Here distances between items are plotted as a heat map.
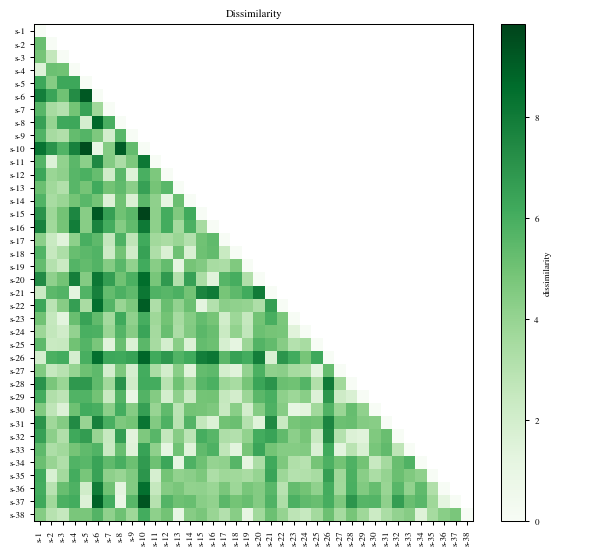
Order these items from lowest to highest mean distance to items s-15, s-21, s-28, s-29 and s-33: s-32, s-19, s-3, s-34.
s-32, s-3, s-19, s-34
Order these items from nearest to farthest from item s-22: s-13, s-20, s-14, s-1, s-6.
s-20, s-13, s-14, s-1, s-6
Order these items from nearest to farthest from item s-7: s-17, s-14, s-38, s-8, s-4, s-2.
s-14, s-17, s-2, s-38, s-4, s-8
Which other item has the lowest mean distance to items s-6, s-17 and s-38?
s-3
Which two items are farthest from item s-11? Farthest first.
s-10, s-6
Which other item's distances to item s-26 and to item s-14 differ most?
s-12
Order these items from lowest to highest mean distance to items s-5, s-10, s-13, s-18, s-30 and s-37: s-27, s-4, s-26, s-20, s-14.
s-27, s-14, s-20, s-4, s-26
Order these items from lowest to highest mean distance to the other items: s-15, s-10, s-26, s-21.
s-15, s-21, s-26, s-10
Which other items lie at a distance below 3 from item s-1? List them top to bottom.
s-4, s-21, s-26
